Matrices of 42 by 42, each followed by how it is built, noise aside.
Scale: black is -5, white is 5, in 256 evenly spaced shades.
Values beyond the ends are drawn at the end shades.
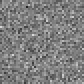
noise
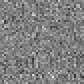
low rank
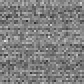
blocks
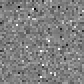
sparse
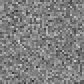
noise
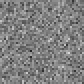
noise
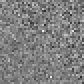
upper triangular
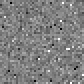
sparse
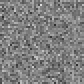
noise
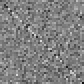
diagonal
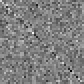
diagonal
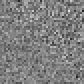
upper triangular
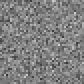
noise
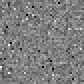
sparse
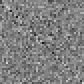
diagonal
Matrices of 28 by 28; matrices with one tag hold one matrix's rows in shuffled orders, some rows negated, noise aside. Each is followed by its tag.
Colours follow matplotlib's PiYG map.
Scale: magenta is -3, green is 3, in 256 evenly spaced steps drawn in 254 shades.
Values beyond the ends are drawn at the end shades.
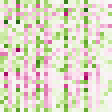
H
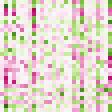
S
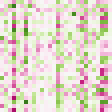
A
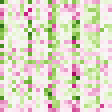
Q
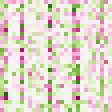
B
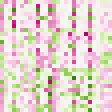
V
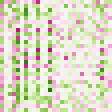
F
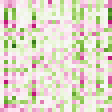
S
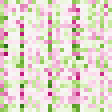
B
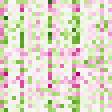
B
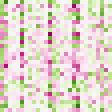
B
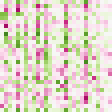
H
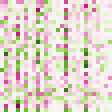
H
